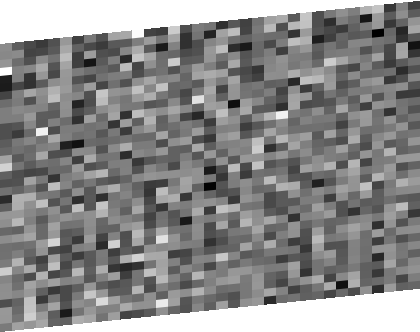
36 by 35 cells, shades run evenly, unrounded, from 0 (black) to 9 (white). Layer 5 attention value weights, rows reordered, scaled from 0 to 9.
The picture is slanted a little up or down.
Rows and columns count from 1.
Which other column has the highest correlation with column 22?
33
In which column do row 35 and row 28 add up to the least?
6
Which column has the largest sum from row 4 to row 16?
13
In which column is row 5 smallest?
1
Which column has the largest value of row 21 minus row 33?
4
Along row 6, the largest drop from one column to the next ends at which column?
35
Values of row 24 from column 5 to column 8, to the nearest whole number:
6 4 4 5
